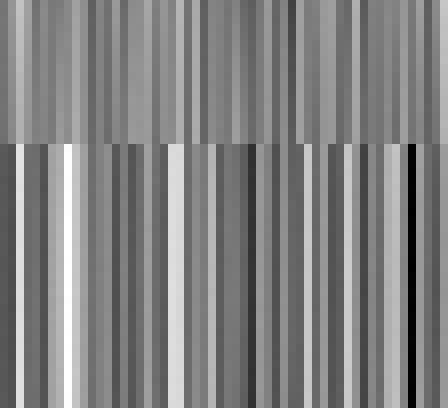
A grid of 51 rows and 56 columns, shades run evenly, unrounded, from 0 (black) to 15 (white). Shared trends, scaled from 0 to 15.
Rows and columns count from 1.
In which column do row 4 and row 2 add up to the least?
37
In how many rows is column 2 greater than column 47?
18
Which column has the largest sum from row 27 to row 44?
9
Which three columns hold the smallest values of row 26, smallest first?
52, 32, 46
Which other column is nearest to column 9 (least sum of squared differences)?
22
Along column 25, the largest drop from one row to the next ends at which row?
19
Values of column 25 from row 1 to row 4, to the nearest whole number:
10 10 10 10
